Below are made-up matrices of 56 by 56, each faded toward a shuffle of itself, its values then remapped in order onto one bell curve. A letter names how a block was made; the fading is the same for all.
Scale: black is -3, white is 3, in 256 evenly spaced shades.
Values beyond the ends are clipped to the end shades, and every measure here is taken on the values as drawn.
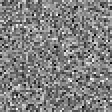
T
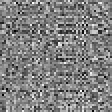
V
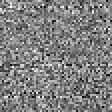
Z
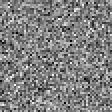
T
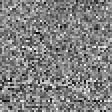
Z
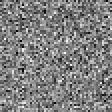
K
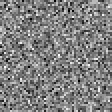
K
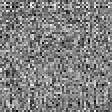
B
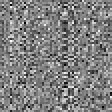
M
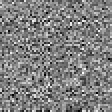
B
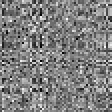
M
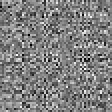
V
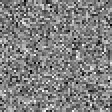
T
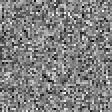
K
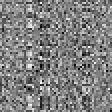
M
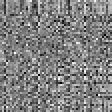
M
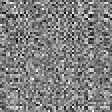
V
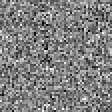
K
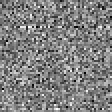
Z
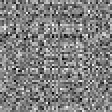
V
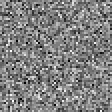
T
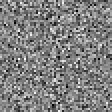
K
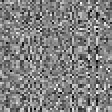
M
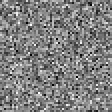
K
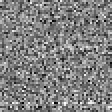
Z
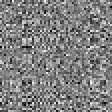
V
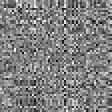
M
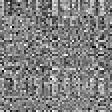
V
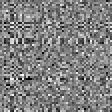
V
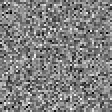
K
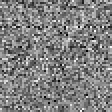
Z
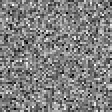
T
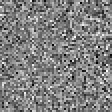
K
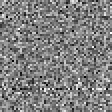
Z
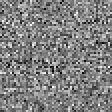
Z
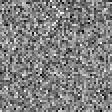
T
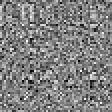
B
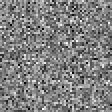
K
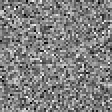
T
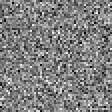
K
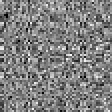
V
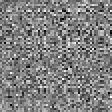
V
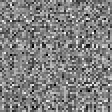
B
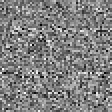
Z
